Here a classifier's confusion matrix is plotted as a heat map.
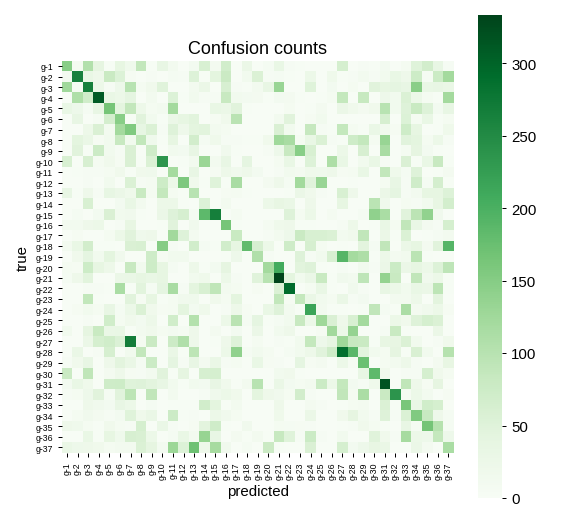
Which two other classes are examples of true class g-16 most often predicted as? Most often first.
g-33, g-37
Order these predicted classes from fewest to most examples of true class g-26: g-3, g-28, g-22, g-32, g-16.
g-16, g-22, g-3, g-32, g-28
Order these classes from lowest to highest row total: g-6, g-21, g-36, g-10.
g-6, g-36, g-10, g-21
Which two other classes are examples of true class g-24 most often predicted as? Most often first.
g-33, g-30
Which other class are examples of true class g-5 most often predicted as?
g-11
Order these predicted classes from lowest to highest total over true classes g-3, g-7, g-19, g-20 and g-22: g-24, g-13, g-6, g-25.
g-25, g-13, g-24, g-6
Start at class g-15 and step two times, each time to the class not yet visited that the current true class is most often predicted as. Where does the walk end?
g-30
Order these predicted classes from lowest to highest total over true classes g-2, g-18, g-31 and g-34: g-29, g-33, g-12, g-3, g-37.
g-12, g-29, g-3, g-33, g-37
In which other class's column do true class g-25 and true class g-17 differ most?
g-13
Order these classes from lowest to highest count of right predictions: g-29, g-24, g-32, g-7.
g-7, g-29, g-24, g-32
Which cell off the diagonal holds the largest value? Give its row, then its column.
g-28, g-27
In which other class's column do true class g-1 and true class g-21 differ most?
g-31
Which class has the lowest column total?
g-18
